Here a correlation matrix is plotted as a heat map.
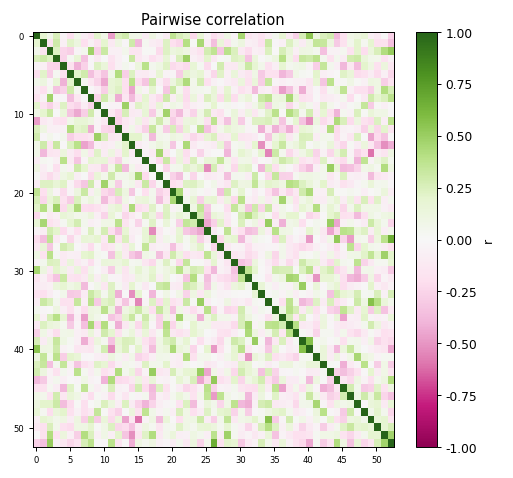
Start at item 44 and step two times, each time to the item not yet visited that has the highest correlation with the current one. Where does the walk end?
52
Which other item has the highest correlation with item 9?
13
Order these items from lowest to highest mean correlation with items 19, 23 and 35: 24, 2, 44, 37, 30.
44, 2, 24, 30, 37
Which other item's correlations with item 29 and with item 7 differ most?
39
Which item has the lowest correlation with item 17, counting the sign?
25
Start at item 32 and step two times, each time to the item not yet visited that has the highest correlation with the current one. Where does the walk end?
40
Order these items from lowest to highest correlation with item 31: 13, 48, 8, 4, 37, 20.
48, 13, 20, 8, 4, 37
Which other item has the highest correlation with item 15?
18
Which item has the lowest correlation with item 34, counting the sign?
15
